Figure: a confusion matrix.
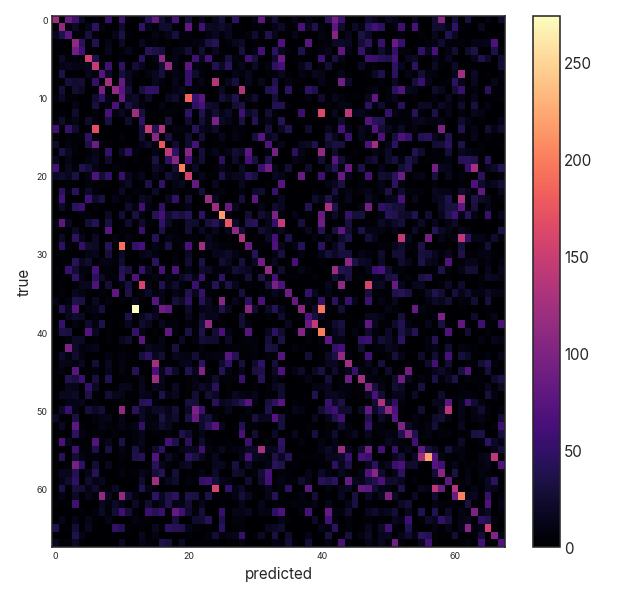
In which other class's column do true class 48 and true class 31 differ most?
44
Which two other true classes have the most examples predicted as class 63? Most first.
19, 21
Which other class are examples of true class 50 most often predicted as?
59
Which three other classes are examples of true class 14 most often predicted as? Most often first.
6, 16, 58
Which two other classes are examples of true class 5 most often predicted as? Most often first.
16, 34
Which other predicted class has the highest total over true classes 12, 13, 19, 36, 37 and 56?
40
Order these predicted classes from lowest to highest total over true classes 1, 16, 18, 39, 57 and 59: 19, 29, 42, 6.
19, 29, 6, 42
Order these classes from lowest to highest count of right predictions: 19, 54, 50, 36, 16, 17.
54, 36, 50, 17, 16, 19
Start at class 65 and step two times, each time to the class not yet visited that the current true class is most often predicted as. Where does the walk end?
3
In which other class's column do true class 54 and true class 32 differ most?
42
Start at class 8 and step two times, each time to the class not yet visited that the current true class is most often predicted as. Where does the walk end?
41
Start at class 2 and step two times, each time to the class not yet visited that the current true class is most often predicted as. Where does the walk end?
43
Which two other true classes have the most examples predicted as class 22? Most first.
29, 45
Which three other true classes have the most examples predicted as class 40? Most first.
37, 12, 17
